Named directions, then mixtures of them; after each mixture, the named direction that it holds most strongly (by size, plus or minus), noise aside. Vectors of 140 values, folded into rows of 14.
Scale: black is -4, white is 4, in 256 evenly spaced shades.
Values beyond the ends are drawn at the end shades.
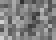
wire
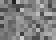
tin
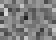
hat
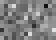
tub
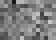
tin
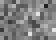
tub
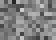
tin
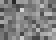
tin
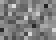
tub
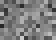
tin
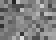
tin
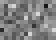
tub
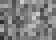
wire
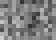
wire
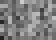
wire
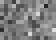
tub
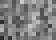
wire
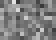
tin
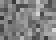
tin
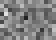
hat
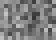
wire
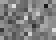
tub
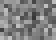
wire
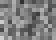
wire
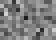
hat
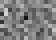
hat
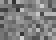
tin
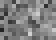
tub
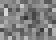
hat
